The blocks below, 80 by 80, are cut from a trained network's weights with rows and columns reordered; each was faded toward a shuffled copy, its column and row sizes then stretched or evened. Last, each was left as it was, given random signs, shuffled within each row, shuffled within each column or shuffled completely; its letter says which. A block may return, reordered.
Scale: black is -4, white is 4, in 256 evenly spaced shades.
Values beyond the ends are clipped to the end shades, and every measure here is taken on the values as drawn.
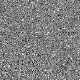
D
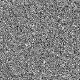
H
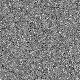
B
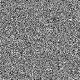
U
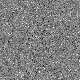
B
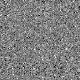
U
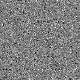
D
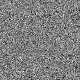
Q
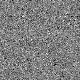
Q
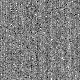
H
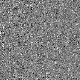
U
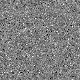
Q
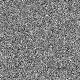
B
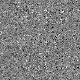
D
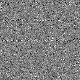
D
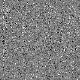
D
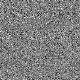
D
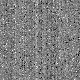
H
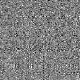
U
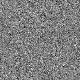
H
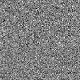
U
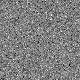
B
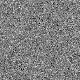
H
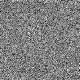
U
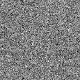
H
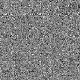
U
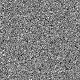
H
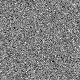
B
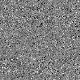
D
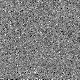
Q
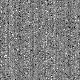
H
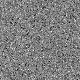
B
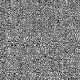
U
